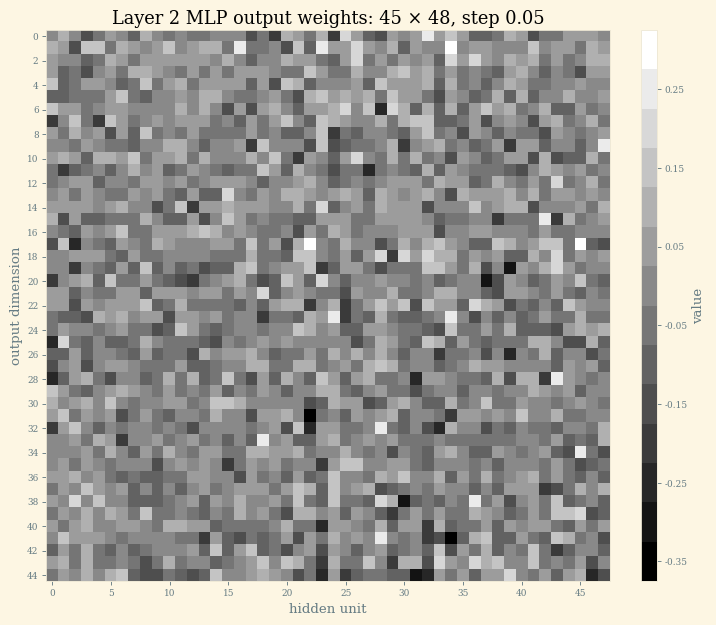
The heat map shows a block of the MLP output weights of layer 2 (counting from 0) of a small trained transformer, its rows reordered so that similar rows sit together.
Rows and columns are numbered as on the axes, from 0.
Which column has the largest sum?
28
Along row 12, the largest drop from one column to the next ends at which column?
44
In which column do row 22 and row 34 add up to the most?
45
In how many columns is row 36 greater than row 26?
20
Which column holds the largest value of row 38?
36
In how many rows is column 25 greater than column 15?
19
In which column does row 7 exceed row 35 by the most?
23
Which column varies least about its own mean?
35
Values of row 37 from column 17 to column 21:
0.05 0.05 -0.05 0.05 0.15
